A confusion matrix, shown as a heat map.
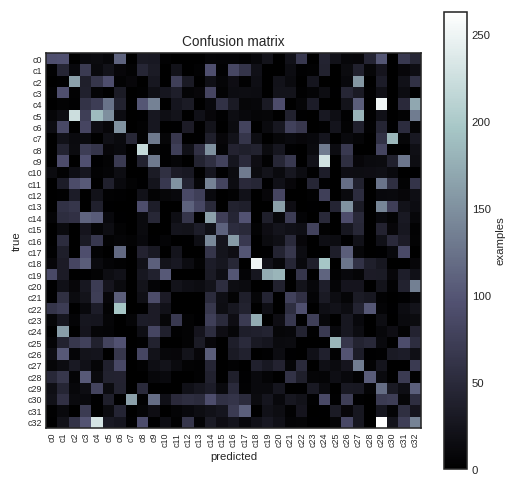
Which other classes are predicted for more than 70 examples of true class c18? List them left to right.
c2, c3, c9, c24, c26
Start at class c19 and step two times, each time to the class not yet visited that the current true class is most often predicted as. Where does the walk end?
c32
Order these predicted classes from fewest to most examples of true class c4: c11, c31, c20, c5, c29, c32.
c11, c31, c20, c5, c32, c29
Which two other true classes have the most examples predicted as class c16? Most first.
c19, c1
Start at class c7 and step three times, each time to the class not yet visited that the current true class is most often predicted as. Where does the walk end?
c24
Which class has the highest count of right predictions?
c18
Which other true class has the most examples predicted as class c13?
c12
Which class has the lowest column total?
c7
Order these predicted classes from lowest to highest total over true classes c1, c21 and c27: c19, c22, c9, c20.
c20, c19, c22, c9
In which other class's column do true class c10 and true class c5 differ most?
c2
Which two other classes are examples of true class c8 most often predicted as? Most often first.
c14, c24
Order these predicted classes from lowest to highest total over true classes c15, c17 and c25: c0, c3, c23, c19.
c0, c19, c23, c3
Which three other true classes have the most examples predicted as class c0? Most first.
c19, c22, c28
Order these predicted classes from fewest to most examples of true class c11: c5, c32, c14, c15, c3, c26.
c5, c32, c15, c3, c26, c14
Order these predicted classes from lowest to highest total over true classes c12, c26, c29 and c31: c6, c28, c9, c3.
c28, c9, c3, c6
